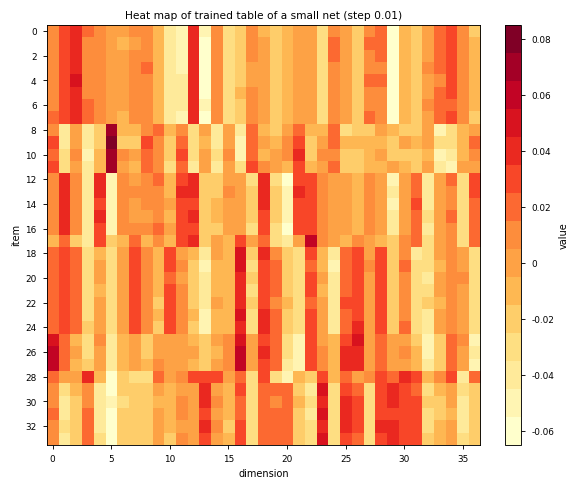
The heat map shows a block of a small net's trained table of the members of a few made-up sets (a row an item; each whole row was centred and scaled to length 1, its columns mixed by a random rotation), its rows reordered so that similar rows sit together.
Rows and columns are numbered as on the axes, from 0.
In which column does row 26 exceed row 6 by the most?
16
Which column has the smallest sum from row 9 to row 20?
3
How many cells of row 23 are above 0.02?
8
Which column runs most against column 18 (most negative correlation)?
32
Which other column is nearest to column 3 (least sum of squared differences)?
14
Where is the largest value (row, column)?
9, 5
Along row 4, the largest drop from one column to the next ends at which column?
13
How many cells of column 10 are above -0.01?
13
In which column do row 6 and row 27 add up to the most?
0
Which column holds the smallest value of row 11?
34
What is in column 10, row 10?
-0.02
